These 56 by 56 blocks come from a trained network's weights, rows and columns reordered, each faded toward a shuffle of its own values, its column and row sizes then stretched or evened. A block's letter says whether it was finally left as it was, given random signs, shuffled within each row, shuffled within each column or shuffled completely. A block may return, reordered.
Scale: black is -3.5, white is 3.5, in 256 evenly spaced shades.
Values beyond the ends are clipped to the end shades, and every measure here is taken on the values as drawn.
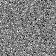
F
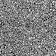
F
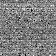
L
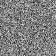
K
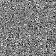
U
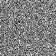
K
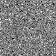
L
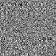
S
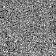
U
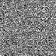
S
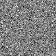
K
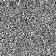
S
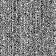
K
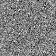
K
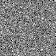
K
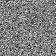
K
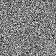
F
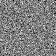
K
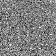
L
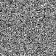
U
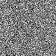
L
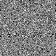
U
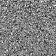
L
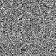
S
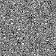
U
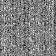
S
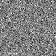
F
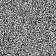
L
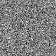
K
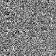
S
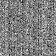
K
